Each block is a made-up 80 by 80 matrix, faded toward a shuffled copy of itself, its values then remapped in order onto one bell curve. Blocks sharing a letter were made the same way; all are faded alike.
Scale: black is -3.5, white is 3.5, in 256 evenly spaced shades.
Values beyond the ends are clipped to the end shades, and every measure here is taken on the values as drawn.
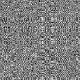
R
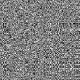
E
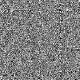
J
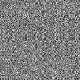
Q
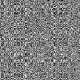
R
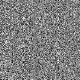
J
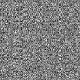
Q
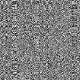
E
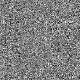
J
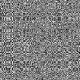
R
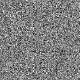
J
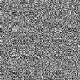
Q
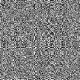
E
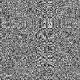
E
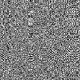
Q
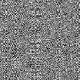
E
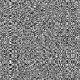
R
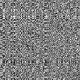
R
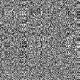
E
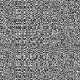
R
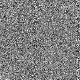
J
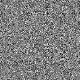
J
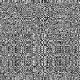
R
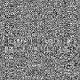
Q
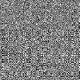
E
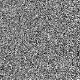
J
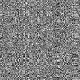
Q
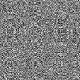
Q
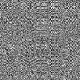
R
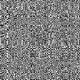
E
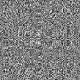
Q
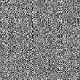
E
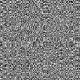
R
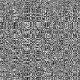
R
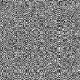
R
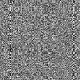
E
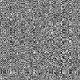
R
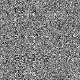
J
